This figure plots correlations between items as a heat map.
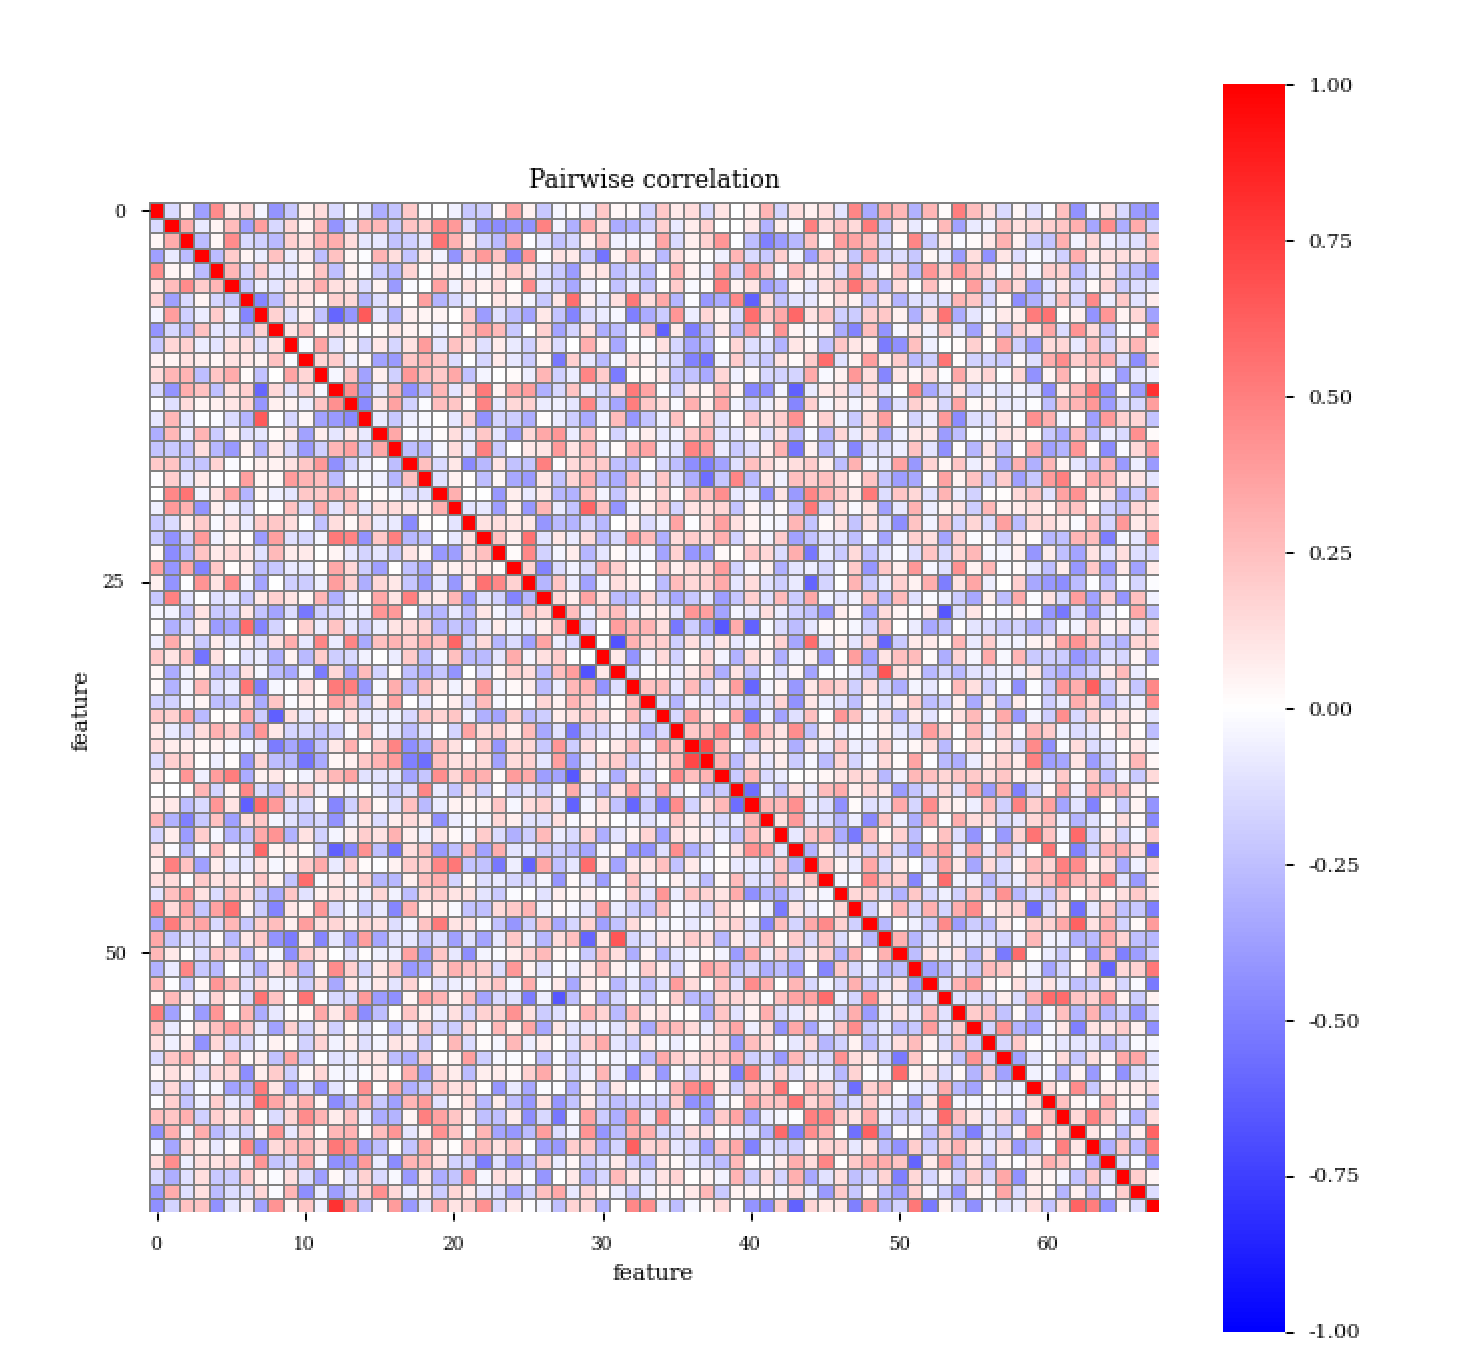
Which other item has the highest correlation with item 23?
25
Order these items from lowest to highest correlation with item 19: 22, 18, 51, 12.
18, 22, 51, 12
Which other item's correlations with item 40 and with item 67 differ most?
12
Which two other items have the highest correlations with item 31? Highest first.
49, 28
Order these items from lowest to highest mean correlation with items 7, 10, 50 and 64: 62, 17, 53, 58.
62, 58, 17, 53
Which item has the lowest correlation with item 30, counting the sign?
3
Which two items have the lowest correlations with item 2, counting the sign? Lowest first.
41, 42
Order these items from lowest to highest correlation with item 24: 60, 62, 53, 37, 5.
62, 60, 53, 5, 37
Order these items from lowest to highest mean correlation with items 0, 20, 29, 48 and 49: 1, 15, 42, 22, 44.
22, 15, 42, 1, 44
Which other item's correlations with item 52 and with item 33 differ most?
67
